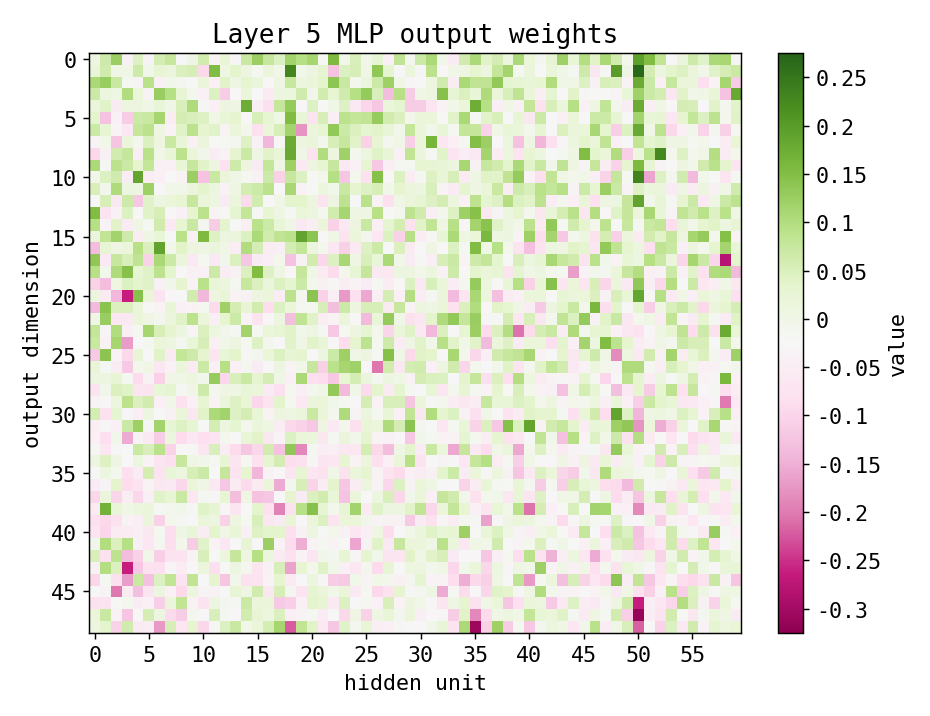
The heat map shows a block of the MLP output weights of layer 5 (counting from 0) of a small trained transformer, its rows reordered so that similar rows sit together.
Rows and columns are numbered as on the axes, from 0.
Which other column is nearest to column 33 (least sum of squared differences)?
8
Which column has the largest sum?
37
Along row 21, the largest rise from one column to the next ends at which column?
1
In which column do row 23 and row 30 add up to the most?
58
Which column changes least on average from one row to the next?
30
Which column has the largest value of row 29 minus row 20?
3
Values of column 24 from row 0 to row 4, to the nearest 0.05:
0.05 0.05 0 0.1 -0.05
